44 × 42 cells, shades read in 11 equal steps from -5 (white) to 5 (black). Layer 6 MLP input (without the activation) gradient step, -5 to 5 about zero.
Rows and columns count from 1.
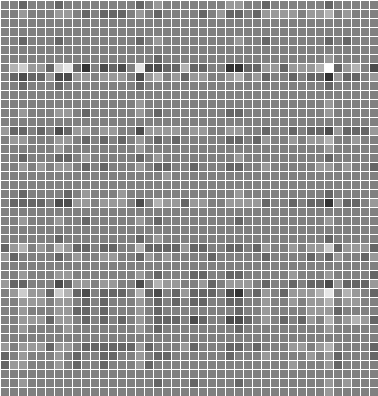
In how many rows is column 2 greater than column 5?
6
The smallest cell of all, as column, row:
37, 8
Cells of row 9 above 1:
5
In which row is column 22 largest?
36
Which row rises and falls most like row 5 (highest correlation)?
1
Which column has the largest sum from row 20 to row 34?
27
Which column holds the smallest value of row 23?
18
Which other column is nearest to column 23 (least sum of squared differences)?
20
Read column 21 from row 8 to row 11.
-2 1 0 0
